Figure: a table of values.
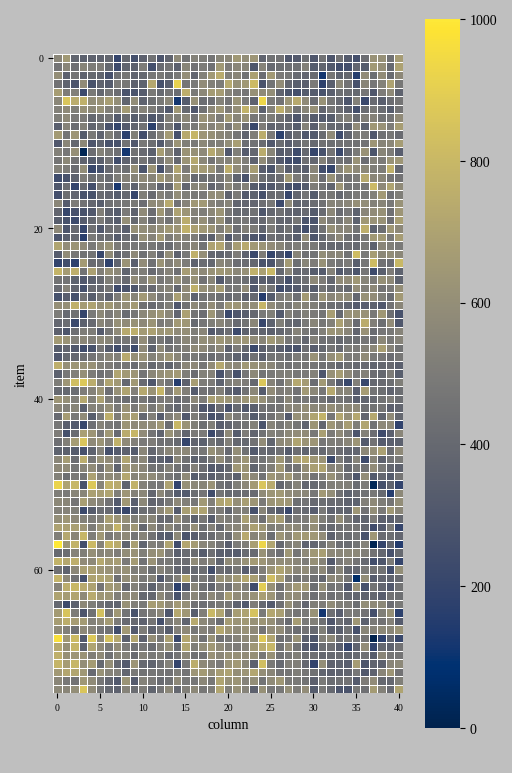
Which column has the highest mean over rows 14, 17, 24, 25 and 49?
27
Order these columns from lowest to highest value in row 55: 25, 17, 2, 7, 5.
17, 25, 5, 2, 7
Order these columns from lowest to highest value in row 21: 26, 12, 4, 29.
26, 4, 29, 12
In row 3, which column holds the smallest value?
31
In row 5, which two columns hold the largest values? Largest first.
24, 1
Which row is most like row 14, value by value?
64
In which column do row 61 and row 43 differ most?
35
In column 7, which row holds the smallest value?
15
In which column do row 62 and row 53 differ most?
3
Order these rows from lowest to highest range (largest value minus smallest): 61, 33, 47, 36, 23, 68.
33, 36, 47, 23, 61, 68
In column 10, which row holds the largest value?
39
